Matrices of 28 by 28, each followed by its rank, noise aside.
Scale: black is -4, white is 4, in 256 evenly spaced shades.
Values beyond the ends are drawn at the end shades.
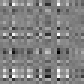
one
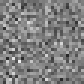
six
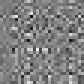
three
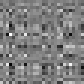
two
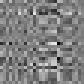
two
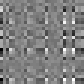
one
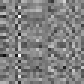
three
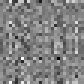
four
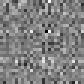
six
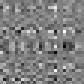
three
